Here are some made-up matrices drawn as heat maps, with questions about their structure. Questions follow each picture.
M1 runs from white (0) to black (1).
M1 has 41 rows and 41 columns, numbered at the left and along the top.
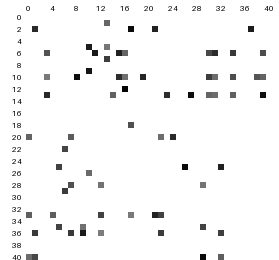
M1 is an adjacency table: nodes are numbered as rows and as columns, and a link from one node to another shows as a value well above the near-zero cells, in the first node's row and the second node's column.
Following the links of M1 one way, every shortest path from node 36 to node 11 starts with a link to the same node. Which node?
node 22
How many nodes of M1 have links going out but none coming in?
9
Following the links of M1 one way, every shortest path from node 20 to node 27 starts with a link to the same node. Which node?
node 7
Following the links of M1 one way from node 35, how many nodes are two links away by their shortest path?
3
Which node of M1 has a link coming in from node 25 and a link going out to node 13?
node 5
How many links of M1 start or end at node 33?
6
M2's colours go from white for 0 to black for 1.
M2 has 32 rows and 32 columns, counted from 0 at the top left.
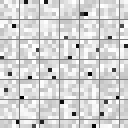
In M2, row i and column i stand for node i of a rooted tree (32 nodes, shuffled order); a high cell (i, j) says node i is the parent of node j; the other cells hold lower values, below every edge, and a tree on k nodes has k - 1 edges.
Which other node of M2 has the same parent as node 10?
4
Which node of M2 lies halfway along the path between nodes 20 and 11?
6
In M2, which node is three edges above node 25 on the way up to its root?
14
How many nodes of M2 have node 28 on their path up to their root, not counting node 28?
7
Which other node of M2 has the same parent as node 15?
26
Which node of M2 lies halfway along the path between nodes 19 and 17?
0
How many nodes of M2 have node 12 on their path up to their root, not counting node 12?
6
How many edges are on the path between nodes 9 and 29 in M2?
3
